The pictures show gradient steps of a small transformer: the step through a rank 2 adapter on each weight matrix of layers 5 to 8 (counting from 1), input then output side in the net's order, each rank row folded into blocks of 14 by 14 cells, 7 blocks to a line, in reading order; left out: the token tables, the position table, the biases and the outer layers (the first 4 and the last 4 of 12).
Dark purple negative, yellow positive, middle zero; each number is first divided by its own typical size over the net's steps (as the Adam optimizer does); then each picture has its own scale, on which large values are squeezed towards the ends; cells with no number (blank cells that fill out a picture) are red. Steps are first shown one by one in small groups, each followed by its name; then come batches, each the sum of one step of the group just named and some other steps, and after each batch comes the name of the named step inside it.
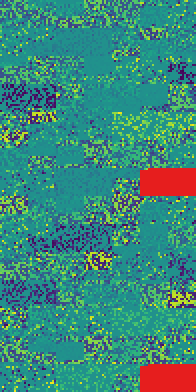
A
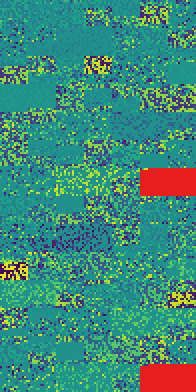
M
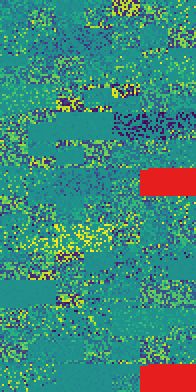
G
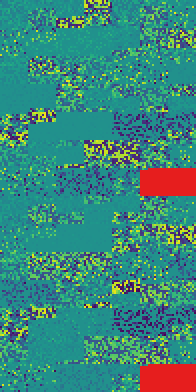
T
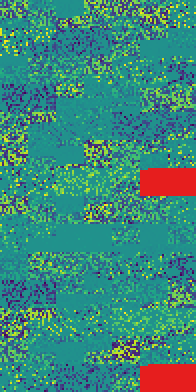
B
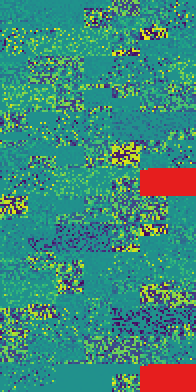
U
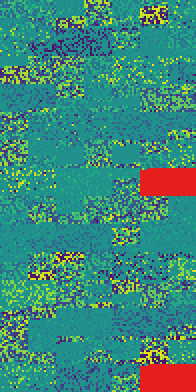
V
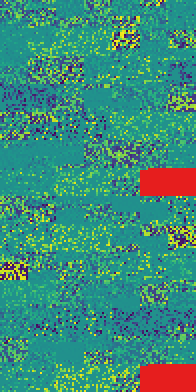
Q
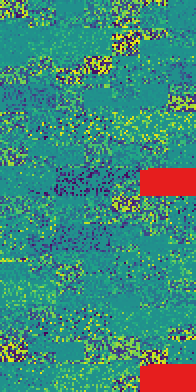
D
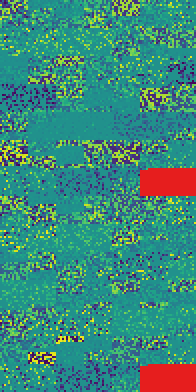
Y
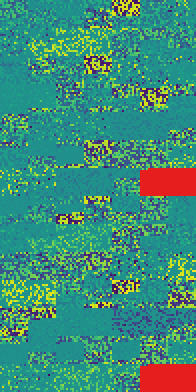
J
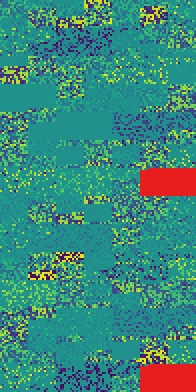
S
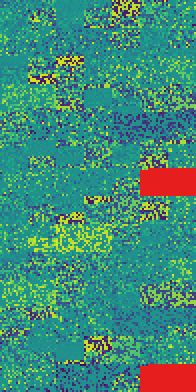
G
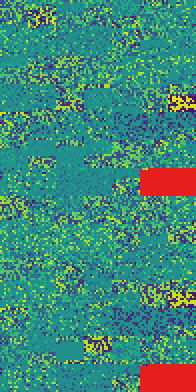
G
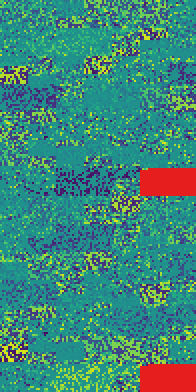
D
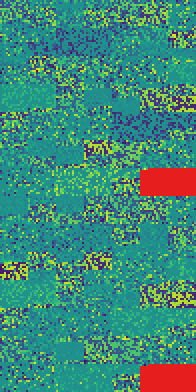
M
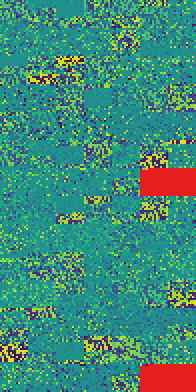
D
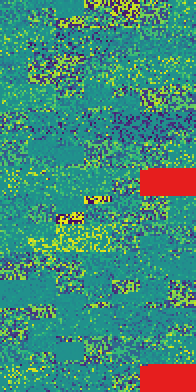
J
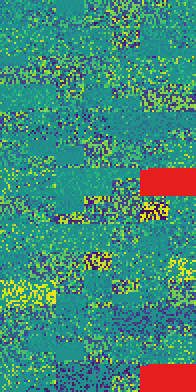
J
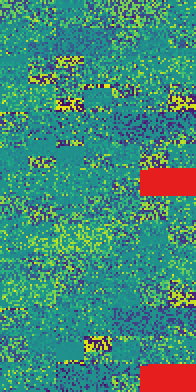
G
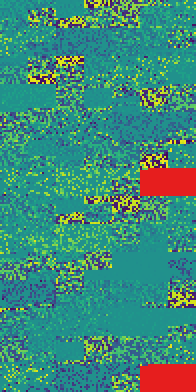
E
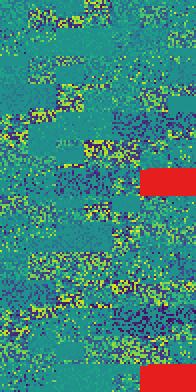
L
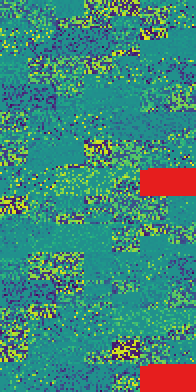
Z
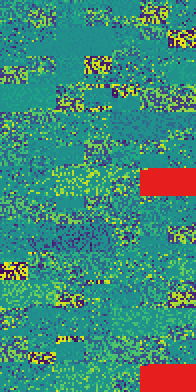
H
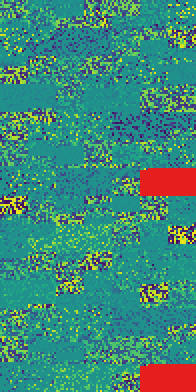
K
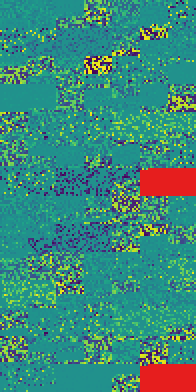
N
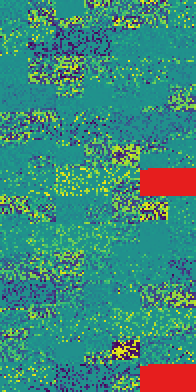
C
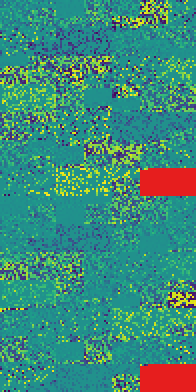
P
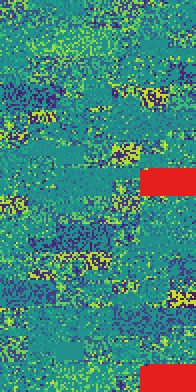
H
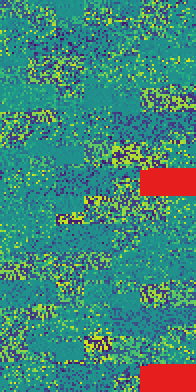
N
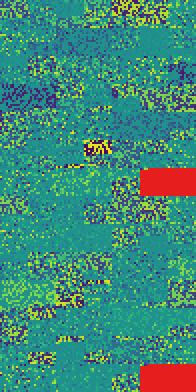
H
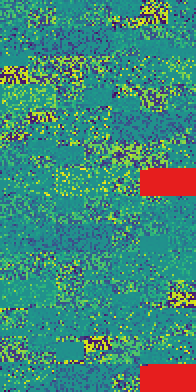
P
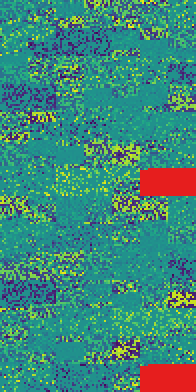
C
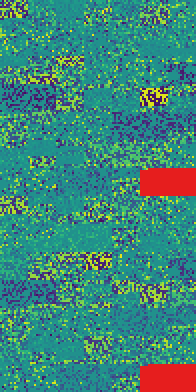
Z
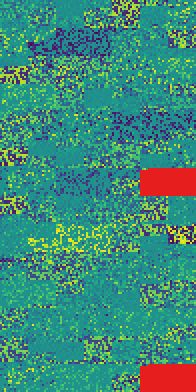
K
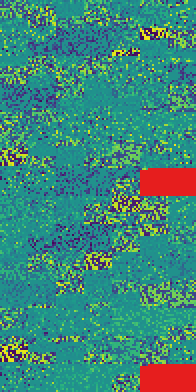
N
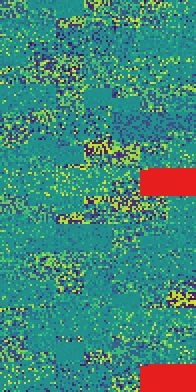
P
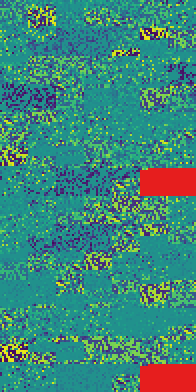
N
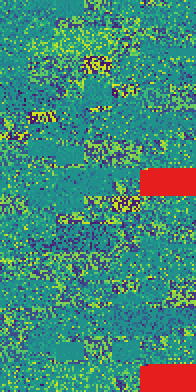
H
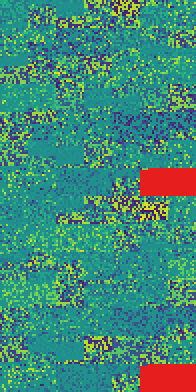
N
